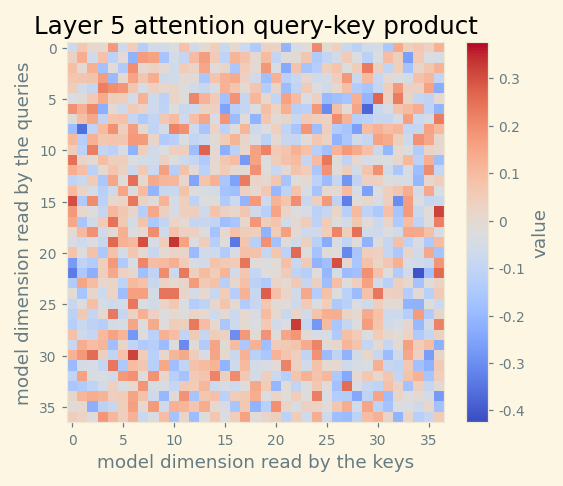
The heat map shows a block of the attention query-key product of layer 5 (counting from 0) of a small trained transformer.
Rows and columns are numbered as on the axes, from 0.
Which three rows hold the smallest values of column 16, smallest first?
19, 28, 13
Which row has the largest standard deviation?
22
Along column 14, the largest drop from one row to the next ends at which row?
33
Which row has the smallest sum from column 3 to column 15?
29
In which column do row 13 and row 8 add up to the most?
6
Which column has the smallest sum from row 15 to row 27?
27
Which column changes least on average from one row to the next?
14
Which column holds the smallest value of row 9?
26
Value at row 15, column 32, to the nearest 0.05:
-0.3
